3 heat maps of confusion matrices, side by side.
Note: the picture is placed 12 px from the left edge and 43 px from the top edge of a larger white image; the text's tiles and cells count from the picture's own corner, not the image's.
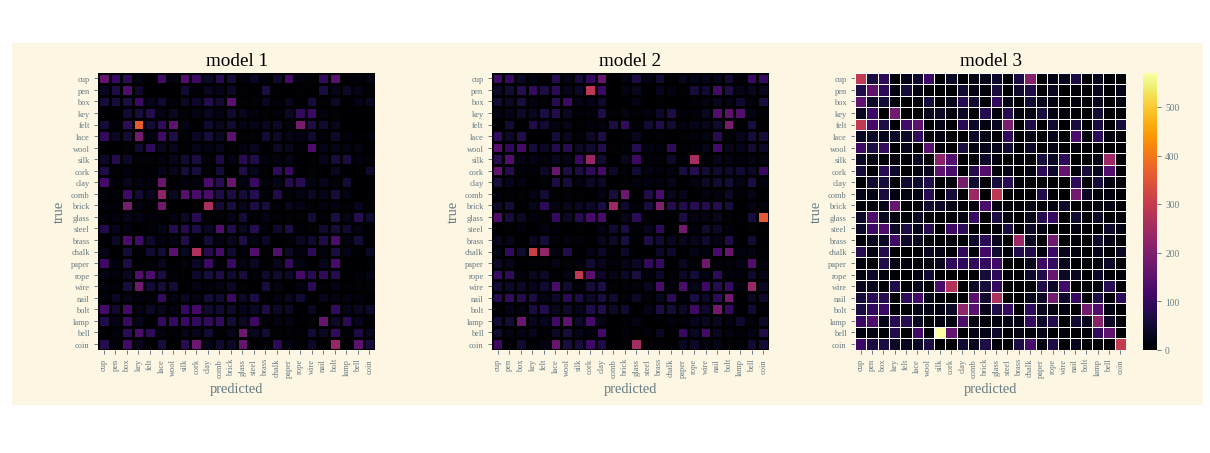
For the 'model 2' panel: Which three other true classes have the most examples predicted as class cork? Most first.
pen, silk, rope
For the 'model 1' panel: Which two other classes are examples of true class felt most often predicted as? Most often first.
key, rope
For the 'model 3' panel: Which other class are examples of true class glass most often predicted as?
pen
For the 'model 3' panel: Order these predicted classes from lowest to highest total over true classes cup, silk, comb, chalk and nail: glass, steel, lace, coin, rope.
steel, coin, lace, rope, glass
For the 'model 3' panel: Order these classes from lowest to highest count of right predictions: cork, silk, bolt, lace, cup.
lace, cork, bolt, silk, cup
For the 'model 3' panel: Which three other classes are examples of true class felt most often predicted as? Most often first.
cup, steel, lace
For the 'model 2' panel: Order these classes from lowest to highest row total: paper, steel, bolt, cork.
steel, paper, bolt, cork
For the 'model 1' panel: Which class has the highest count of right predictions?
cup
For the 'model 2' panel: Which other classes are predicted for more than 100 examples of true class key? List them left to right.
nail, bolt, lamp
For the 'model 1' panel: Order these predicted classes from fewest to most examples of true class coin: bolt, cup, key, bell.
key, cup, bell, bolt
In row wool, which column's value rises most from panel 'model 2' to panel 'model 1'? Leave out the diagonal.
wire
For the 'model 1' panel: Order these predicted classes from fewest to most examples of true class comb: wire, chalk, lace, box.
wire, chalk, box, lace
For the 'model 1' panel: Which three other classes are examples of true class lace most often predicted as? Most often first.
key, brick, cup
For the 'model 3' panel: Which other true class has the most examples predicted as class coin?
nail
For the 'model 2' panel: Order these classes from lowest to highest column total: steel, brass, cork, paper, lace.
steel, paper, brass, lace, cork
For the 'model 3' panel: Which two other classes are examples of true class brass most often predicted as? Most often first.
rope, key
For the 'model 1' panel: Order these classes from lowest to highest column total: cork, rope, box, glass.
rope, glass, cork, box
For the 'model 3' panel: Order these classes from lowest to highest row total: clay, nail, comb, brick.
brick, clay, comb, nail
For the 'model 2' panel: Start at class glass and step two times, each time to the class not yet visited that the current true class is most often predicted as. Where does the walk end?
lace
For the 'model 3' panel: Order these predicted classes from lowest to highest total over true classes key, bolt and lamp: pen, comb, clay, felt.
felt, comb, pen, clay
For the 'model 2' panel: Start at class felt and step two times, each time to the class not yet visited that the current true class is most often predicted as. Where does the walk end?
nail
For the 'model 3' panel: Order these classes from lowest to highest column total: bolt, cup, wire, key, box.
bolt, wire, key, box, cup
